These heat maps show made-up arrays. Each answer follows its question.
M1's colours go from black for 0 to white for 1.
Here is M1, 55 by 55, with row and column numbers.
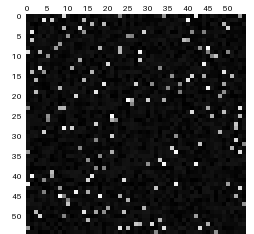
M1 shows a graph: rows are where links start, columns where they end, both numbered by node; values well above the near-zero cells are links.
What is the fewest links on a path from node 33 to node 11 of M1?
2
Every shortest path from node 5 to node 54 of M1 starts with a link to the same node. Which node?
node 10
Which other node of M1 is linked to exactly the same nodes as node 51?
node 36
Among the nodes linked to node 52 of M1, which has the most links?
node 45
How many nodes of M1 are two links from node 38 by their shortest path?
4
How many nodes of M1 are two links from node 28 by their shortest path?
8
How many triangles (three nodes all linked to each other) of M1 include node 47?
0
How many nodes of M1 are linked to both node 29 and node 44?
1
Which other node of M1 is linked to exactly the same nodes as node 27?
node 31
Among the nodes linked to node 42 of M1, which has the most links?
node 0
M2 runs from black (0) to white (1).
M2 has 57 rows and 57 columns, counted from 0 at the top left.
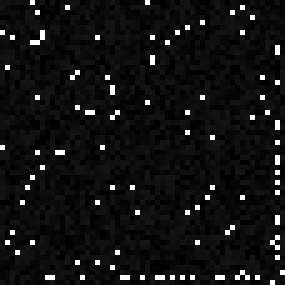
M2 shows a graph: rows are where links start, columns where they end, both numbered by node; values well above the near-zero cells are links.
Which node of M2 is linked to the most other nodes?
node 55
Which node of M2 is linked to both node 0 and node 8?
node 6
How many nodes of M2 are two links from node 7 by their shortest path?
7
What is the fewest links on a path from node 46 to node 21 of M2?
6
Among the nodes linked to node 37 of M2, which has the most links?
node 22
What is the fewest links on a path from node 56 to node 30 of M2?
6
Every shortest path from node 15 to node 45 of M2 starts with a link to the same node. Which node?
node 52
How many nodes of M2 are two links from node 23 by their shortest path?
5
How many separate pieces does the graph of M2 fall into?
3
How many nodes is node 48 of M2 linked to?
4
